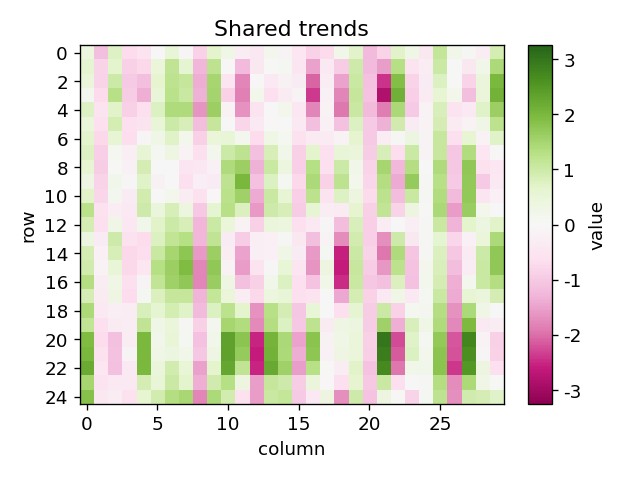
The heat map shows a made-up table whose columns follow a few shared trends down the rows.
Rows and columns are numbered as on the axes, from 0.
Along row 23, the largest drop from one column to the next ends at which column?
26
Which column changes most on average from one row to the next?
21
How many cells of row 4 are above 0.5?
11
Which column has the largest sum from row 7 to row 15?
25
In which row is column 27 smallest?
3
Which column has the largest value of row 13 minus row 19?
22
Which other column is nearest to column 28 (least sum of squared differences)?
5
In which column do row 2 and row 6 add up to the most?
29
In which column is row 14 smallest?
18
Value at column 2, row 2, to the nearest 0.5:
1
